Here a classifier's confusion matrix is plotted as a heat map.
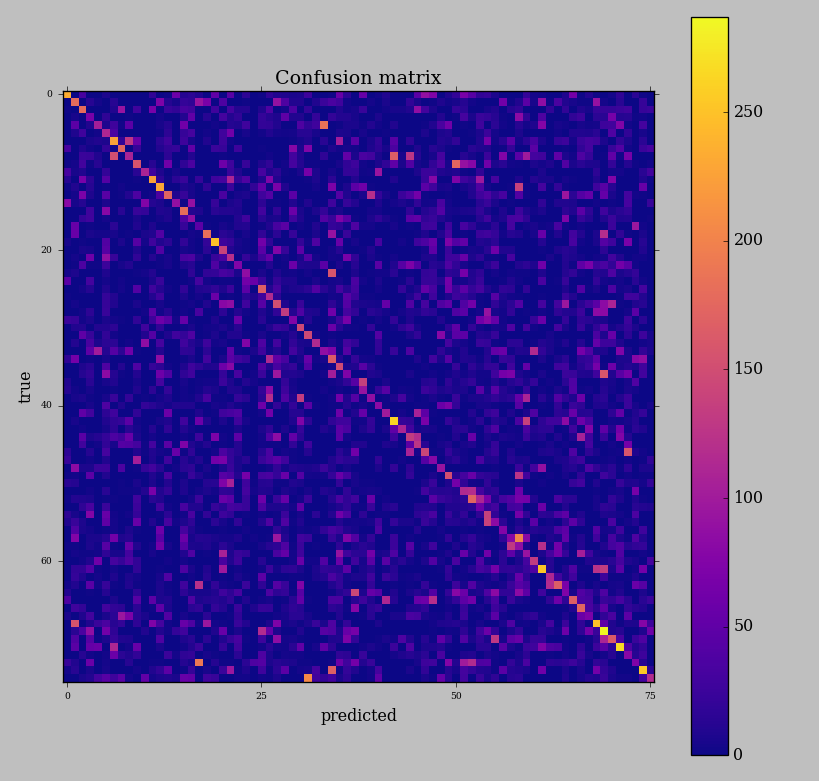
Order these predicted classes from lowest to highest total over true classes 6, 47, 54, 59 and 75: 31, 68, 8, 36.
68, 36, 8, 31
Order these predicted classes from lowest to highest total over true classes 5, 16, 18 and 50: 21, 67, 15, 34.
67, 15, 34, 21
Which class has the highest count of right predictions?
69
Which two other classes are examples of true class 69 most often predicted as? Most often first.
25, 3
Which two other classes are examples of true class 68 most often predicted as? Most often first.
1, 18
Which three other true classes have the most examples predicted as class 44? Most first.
8, 46, 22
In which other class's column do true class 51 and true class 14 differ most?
52
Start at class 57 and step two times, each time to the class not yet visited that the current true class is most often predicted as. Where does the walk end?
61
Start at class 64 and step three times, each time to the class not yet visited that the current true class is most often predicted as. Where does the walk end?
26
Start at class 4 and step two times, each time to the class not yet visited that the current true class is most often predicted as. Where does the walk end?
60
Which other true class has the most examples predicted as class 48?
31
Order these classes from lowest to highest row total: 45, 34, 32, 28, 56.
56, 45, 32, 28, 34
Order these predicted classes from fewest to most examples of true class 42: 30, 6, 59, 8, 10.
10, 6, 8, 30, 59
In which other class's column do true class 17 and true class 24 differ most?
73
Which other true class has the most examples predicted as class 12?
34
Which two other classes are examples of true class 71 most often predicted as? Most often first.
6, 61
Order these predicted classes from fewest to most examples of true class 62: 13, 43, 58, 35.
43, 35, 13, 58
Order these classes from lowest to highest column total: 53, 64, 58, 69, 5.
53, 64, 5, 58, 69
